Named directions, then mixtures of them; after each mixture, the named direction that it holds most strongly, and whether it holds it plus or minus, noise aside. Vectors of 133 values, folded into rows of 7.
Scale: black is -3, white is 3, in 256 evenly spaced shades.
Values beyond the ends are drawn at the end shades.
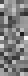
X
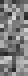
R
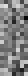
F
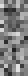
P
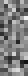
F, minus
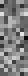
X, minus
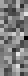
P, plus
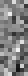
F, plus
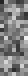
R, plus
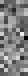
X, minus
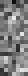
R, plus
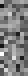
X, minus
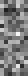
P, plus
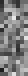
R, plus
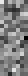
P, plus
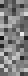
X, minus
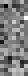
F, minus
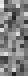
R, minus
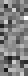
F, minus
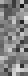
F, minus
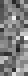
R, plus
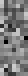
P, plus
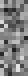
P, plus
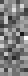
X, plus
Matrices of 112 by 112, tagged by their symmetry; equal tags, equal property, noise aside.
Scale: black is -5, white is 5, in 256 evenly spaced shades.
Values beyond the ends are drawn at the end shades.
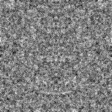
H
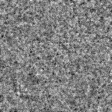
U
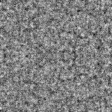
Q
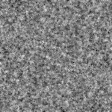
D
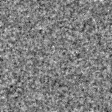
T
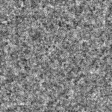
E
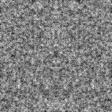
H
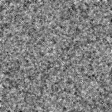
E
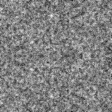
Q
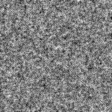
T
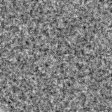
U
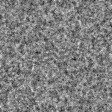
D
